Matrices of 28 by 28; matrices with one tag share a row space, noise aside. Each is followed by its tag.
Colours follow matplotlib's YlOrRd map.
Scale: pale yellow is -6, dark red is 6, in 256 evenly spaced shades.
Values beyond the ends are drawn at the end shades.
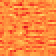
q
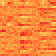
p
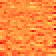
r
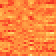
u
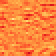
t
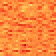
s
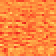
s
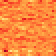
s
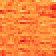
p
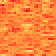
t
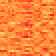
t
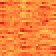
p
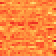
r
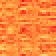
p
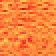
s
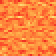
s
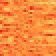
u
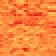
q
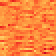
t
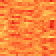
t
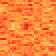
t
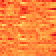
p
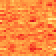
r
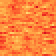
t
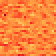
s
